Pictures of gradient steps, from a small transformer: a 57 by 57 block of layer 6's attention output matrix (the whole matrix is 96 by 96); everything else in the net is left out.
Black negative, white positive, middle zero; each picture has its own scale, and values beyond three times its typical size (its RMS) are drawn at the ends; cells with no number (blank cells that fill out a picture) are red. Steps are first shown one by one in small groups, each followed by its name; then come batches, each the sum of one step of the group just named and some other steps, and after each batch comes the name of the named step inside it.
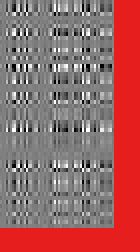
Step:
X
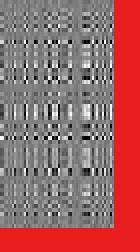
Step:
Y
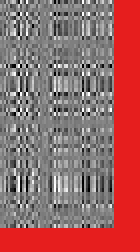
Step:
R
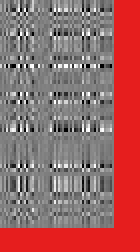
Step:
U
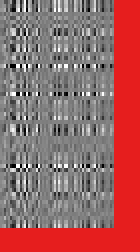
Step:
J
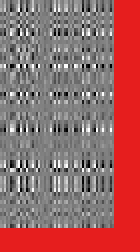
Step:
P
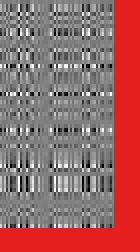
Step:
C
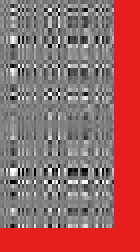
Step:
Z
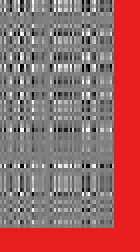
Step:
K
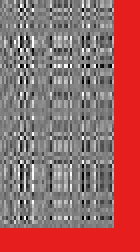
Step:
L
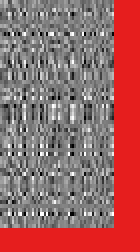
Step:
P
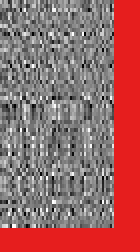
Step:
P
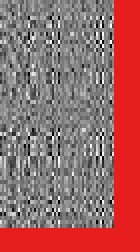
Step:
P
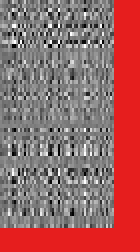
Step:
Z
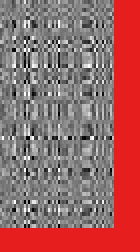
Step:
Y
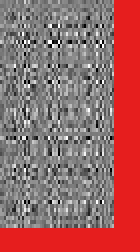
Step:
Y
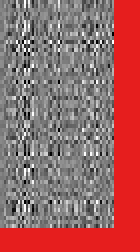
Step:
X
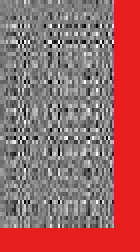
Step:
Y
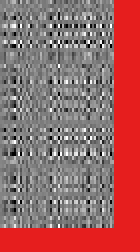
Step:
R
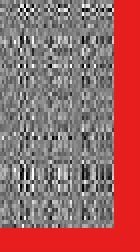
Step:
L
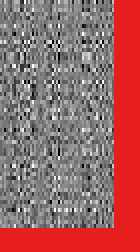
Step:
K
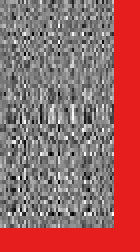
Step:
C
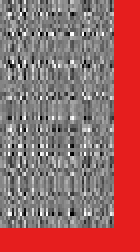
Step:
P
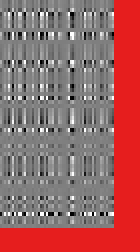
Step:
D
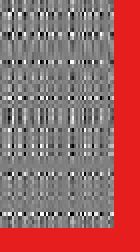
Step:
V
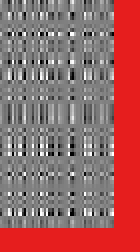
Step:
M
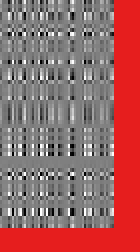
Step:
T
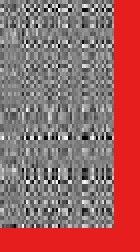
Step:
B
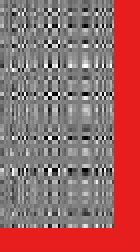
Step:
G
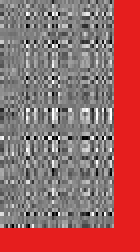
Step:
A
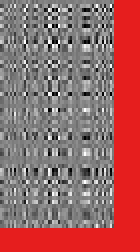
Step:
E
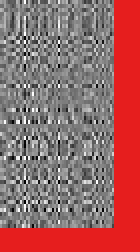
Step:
B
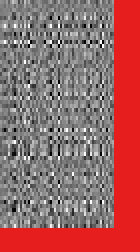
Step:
M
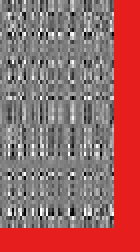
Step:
T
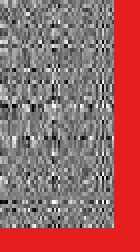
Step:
B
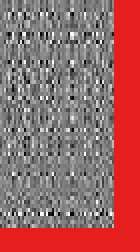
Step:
D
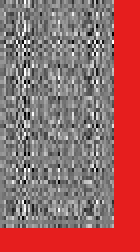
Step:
B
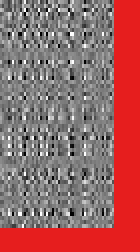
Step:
B
